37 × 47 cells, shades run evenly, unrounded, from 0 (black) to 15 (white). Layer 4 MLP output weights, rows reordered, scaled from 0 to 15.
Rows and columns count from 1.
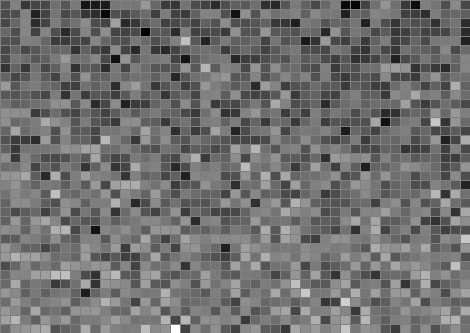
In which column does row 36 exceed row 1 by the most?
35
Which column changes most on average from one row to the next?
12
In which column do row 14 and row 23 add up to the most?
44
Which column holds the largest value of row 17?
26
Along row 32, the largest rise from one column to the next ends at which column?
11
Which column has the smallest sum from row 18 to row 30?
23
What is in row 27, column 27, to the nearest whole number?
9
